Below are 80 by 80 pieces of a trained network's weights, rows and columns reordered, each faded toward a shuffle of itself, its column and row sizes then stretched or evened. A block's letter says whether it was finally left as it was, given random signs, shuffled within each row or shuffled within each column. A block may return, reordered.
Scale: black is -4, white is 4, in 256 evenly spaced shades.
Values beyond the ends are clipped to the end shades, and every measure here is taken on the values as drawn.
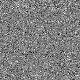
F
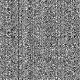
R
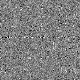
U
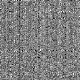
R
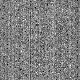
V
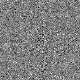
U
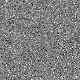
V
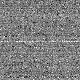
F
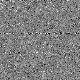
F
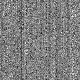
V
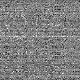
R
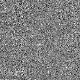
U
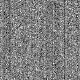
V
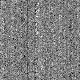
V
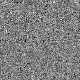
F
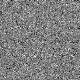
F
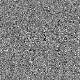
U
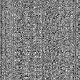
R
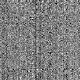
R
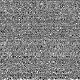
R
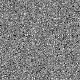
F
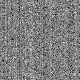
V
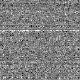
R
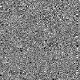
R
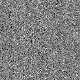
V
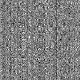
R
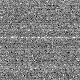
F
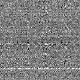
R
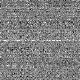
R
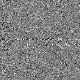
U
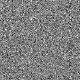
U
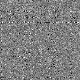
U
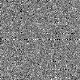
U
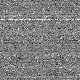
F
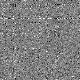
U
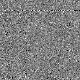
U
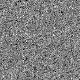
V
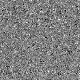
F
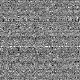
R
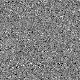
F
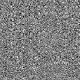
R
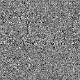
U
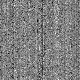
V
